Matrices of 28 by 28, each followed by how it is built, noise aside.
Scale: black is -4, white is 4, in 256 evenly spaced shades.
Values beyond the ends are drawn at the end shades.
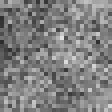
smooth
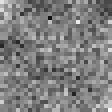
smooth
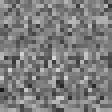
repeating columns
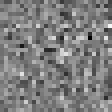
low rank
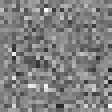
low rank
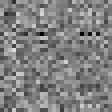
low rank
